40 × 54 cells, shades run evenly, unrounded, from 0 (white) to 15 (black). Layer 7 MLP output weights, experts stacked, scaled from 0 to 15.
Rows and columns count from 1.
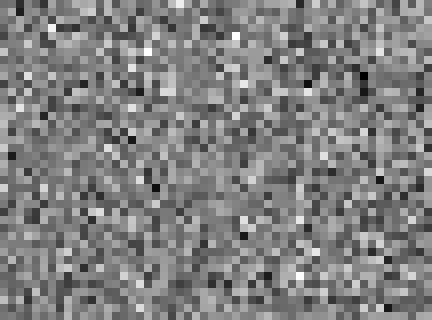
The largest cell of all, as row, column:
10, 46
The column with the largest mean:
2
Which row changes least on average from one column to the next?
13
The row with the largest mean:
38
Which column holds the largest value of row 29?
39
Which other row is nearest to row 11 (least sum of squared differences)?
29
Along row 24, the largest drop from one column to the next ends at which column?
21
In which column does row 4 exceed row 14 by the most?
17
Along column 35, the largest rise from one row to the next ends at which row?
33
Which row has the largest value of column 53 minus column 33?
14
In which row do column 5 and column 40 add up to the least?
32
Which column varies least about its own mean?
24
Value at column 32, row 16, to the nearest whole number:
9
